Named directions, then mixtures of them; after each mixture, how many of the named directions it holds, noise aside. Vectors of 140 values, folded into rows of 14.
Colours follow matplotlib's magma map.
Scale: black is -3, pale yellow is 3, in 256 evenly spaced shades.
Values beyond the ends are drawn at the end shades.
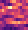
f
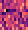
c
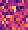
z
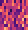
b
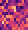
one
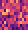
four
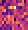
three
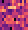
four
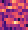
two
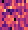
four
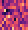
two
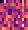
two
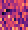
one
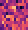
one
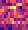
two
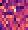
one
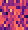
two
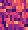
three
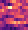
one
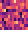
two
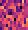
two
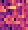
four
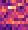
two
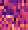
four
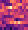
one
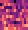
four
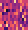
two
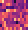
two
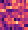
three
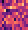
three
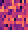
three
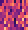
one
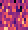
four
